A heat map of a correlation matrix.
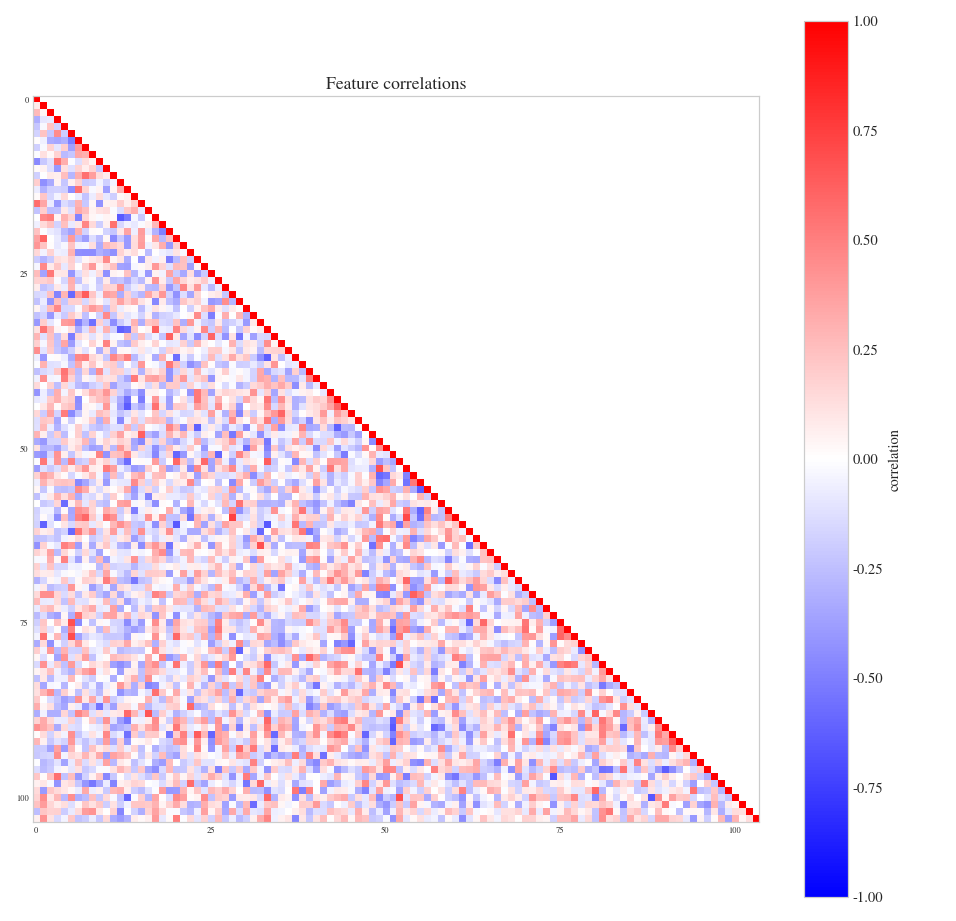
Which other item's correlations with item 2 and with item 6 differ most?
17
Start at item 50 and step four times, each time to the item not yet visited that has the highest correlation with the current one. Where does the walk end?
60
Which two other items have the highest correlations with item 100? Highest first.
52, 33
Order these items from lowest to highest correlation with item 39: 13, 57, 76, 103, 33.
33, 103, 13, 76, 57
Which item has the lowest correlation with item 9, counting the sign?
87
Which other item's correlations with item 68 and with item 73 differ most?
91
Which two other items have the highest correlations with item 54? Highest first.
71, 55
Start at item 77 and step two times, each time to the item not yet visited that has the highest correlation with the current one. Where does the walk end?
75
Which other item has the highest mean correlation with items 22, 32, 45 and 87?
98
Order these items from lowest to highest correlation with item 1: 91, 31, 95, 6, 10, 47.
95, 31, 6, 10, 91, 47
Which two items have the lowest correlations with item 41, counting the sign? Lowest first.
94, 37
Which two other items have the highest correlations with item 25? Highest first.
34, 2
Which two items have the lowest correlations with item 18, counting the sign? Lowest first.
19, 95
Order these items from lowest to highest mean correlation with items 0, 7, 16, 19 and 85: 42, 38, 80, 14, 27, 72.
27, 42, 14, 72, 80, 38
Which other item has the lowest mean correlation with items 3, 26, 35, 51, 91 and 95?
47
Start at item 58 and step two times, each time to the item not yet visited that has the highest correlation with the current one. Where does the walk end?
93
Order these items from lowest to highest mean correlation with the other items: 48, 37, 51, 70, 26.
51, 48, 37, 70, 26
